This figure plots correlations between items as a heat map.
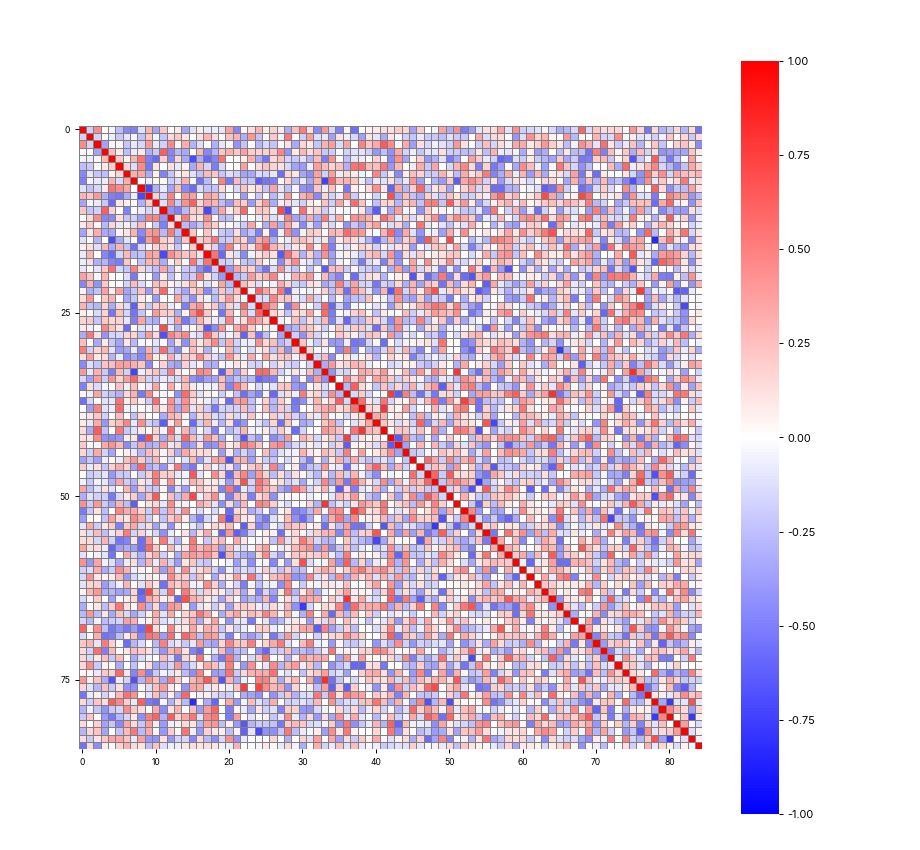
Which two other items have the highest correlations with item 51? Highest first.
33, 75
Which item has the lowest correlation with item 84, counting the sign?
0
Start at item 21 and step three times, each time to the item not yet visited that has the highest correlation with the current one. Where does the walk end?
52
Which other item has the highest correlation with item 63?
9
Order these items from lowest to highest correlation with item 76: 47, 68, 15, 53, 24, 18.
53, 18, 68, 15, 47, 24
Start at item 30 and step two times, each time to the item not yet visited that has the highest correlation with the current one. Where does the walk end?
36
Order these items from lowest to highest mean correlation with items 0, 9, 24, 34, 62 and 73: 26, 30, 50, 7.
7, 50, 26, 30
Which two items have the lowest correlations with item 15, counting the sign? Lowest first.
78, 4
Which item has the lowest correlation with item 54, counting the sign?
48
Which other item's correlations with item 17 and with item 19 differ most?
75
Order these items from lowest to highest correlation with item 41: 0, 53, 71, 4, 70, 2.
70, 4, 0, 53, 71, 2
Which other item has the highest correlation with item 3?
11
